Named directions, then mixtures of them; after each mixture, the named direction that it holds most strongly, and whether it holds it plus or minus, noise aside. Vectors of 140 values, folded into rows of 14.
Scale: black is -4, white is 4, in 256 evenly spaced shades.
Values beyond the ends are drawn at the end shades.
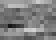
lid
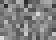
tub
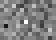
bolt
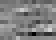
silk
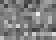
tub, plus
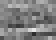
lid, plus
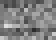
lid, minus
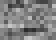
lid, minus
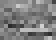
lid, plus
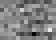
silk, plus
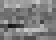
lid, plus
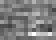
silk, minus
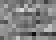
silk, plus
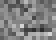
tub, minus
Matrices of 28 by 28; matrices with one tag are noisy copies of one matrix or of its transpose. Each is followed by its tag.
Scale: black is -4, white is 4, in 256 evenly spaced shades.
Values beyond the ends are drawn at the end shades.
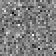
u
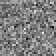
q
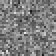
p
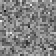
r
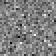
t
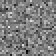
q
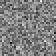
t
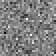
q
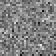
t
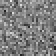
r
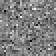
r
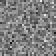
t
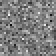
u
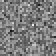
p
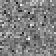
r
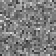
r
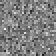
p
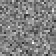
q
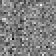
u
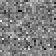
r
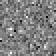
q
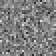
t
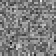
t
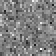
r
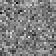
r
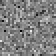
t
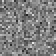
q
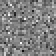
u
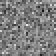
t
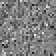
q
